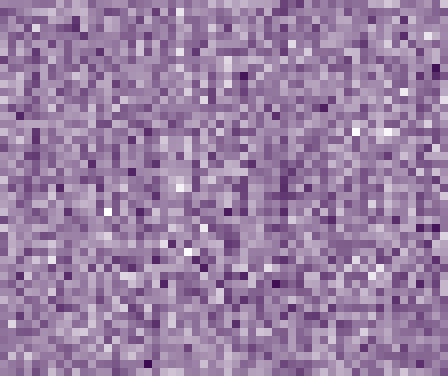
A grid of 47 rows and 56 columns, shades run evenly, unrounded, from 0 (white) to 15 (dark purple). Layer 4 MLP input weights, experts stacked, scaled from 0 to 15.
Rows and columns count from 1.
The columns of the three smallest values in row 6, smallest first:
37, 49, 18
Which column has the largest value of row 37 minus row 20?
24
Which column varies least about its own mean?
6
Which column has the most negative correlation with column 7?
48
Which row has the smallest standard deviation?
43
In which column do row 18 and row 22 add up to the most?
17
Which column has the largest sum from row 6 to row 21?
5
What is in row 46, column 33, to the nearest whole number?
6
